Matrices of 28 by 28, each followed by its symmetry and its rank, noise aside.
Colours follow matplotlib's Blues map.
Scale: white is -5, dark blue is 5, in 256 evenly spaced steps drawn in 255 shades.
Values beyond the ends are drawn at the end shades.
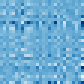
no symmetry, rank three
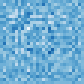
symmetric, rank four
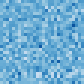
no symmetry, rank six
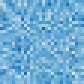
no symmetry, rank four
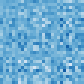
antisymmetric, rank four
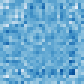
symmetric, rank four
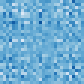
antisymmetric, rank four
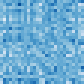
antisymmetric, rank four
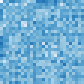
symmetric, rank six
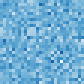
symmetric, rank six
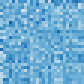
antisymmetric, rank six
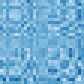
symmetric, rank three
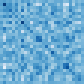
symmetric, rank three
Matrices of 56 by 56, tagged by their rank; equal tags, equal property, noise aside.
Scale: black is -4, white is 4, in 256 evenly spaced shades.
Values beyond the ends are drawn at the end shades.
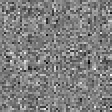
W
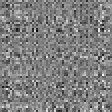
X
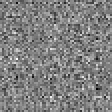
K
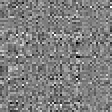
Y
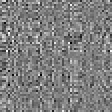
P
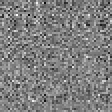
K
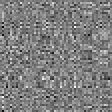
P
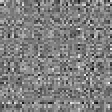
X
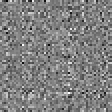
Y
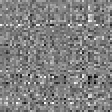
P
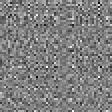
W
